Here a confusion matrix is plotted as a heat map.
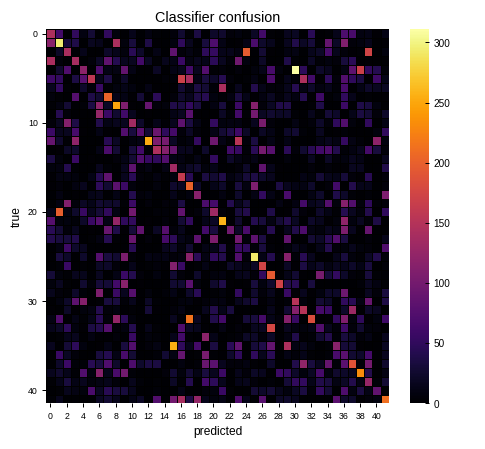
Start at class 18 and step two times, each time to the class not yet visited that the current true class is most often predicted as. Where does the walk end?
16
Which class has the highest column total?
36
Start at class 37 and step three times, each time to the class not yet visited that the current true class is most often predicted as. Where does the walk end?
4
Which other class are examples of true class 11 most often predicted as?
13
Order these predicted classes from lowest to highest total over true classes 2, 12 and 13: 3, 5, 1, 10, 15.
5, 1, 10, 3, 15
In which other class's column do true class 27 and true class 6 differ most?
21
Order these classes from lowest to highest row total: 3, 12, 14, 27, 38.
14, 27, 3, 38, 12
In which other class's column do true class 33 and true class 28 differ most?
27
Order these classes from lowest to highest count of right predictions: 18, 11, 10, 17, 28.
11, 18, 10, 28, 17
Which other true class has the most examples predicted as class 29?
35
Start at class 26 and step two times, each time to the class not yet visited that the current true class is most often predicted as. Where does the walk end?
10
